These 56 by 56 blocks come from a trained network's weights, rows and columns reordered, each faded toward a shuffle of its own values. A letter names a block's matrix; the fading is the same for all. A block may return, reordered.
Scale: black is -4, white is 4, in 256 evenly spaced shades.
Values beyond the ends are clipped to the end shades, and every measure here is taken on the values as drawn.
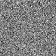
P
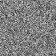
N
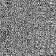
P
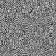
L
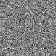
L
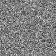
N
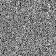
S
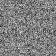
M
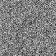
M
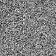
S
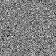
L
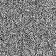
M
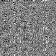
P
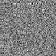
L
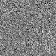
S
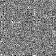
P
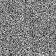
M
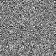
N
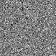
S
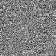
N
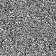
S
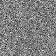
S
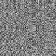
L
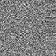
N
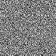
N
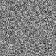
L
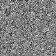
S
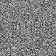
N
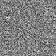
L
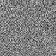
L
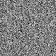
M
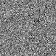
S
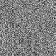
L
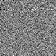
L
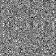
P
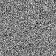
M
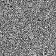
S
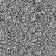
L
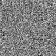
N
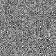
P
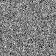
S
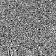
P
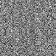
P
